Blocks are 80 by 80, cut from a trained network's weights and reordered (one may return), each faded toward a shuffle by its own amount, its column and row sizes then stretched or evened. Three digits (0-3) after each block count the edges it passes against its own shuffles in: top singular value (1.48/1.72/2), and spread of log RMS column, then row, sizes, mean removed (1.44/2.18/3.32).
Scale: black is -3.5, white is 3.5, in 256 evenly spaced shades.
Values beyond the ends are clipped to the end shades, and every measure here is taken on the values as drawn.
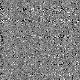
0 1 2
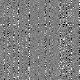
2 3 0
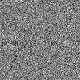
2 0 0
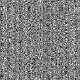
1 1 1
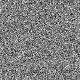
1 0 1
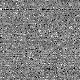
1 0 1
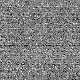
2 0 1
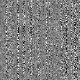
0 3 0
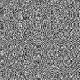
3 1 0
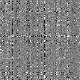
2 2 2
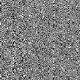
2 2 0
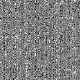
1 2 1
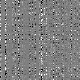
1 3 2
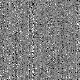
0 2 0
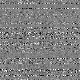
0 0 3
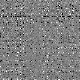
1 2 2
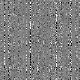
2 3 1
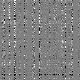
2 3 1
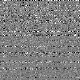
0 1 3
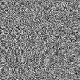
3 0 1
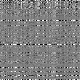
3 0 3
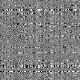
3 0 3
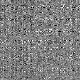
1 0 2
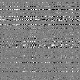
3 1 3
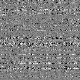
1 0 3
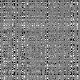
3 3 1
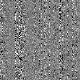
0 3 0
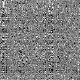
2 2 0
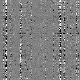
3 3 0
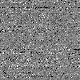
0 0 2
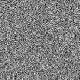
2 0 0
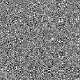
2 2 1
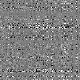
0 2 3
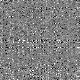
1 1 2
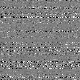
0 0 3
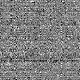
2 1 0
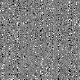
0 2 1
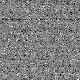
1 0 1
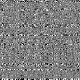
3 1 3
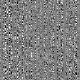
2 3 0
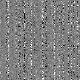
1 3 1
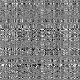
3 0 3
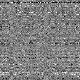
3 0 2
